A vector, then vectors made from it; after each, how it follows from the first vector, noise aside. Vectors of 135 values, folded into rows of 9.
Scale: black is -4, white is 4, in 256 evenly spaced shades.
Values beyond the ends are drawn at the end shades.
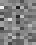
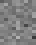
reversed, negated, shrunk.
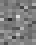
negated, partly zeroed.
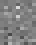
negated, partly zeroed.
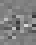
reversed, partly zeroed.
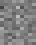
negated, shrunk.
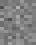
negated, shrunk.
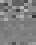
reversed, partly zeroed.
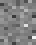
reversed, partly zeroed.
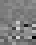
reversed, negated, partly zeroed.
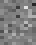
wrapped around, partly zeroed.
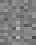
reversed, negated, shrunk.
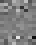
reversed, negated, partly zeroed.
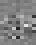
reversed, partly zeroed.
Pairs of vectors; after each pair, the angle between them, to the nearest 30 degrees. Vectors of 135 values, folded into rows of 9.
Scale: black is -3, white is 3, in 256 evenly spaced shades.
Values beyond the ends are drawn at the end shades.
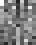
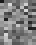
90 degrees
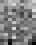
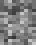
120 degrees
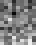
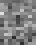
120 degrees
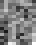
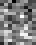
90 degrees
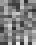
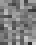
30 degrees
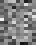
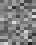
60 degrees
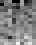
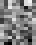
120 degrees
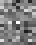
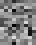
90 degrees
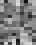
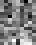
30 degrees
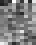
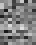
120 degrees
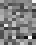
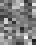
120 degrees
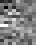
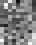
120 degrees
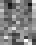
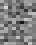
90 degrees
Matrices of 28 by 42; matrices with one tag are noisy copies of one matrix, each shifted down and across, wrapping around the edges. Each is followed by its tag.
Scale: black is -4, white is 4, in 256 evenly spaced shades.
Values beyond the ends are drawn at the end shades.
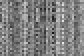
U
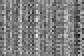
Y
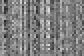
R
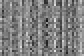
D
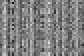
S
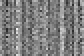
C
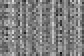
S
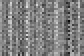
Y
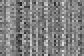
Y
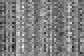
U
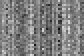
U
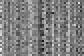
Y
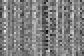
Y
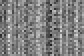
Y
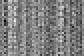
U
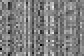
R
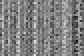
Y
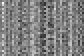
Y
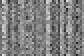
C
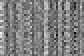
C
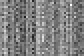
U
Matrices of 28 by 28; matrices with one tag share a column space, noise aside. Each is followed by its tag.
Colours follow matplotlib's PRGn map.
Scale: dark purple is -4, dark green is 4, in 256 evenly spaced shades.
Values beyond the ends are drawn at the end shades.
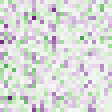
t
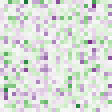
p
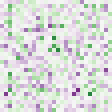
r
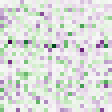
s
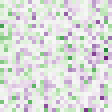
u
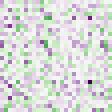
s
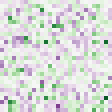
t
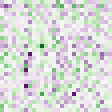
r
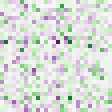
t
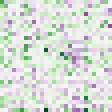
u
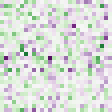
u
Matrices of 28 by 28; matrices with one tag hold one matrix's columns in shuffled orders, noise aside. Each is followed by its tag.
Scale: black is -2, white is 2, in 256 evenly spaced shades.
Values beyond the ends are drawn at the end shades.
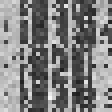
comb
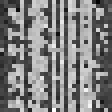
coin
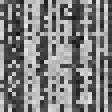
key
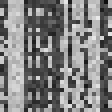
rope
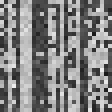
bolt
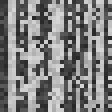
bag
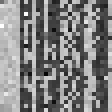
bag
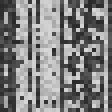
coin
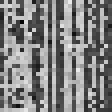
comb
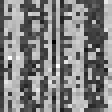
bag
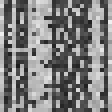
coin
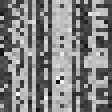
bolt
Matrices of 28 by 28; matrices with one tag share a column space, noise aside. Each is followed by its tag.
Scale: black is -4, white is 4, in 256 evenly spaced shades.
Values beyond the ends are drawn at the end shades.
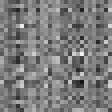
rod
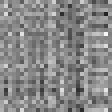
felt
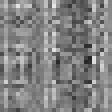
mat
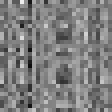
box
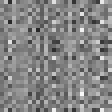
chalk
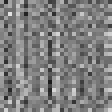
felt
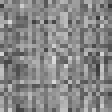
mat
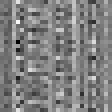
chalk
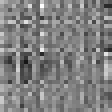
mat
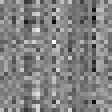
chalk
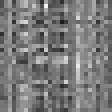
mat
